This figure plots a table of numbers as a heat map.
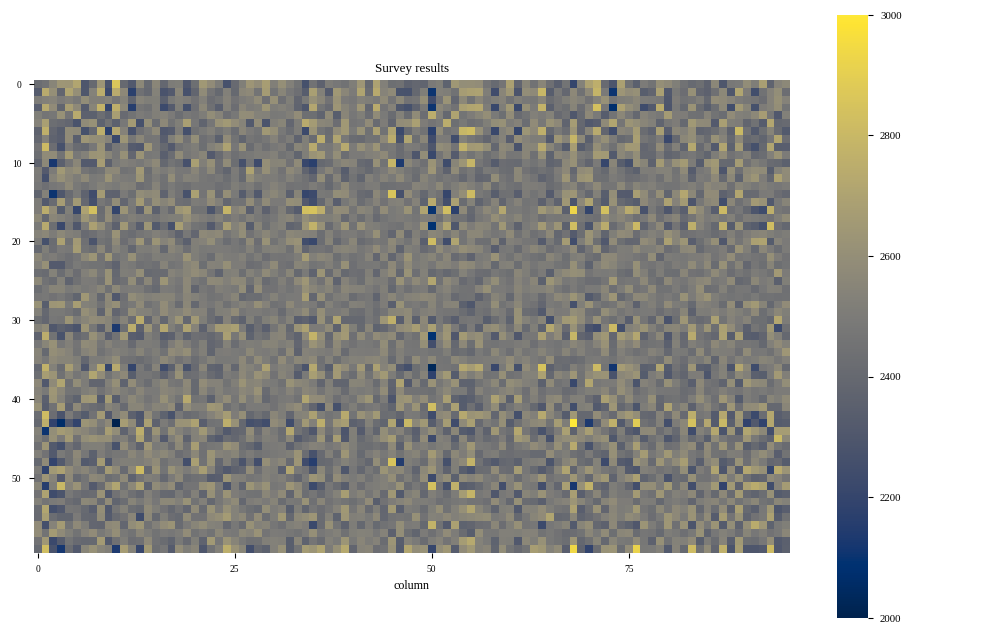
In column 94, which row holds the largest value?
45
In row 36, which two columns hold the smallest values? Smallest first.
50, 73
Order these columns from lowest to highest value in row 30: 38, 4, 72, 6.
72, 6, 4, 38
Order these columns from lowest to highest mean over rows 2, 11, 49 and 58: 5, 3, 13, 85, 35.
35, 85, 5, 3, 13
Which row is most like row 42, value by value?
8
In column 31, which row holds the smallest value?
49
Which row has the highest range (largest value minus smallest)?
43
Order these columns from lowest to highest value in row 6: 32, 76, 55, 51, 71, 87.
32, 87, 51, 76, 71, 55
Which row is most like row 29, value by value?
53
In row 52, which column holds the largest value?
55
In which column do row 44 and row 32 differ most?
1
